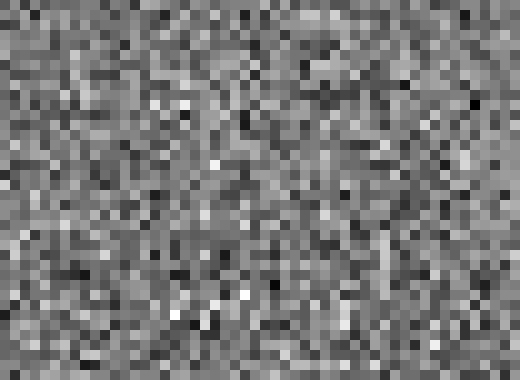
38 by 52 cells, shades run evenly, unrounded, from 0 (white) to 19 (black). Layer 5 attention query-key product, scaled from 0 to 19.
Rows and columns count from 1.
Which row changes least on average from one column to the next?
14
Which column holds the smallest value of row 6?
8
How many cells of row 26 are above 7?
44
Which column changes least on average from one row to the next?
13
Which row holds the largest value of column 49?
29
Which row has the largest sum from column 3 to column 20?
28
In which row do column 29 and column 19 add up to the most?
33
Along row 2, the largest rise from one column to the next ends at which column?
4
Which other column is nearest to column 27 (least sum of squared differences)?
50
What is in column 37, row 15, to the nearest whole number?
16
